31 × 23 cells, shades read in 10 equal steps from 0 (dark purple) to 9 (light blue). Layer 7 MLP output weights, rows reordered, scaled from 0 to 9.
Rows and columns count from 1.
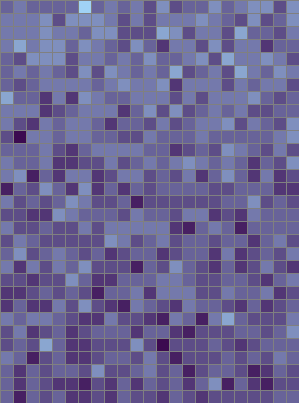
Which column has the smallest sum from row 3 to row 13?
6
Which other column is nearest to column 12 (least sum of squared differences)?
22
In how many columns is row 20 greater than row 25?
10
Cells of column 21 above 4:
6
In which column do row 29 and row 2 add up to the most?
8
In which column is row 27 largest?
4
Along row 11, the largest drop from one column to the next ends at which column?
2
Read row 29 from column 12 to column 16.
5 3 4 1 3
